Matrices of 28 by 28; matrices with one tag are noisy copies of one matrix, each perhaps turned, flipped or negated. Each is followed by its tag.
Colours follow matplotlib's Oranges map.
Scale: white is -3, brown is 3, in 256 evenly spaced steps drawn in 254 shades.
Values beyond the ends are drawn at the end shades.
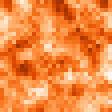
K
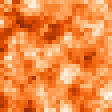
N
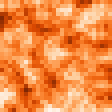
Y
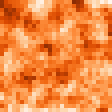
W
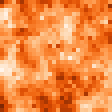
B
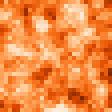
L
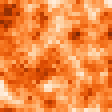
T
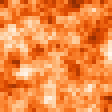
L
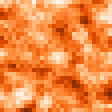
Y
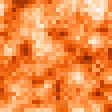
T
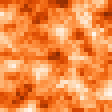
Y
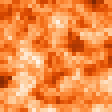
N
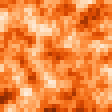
Y
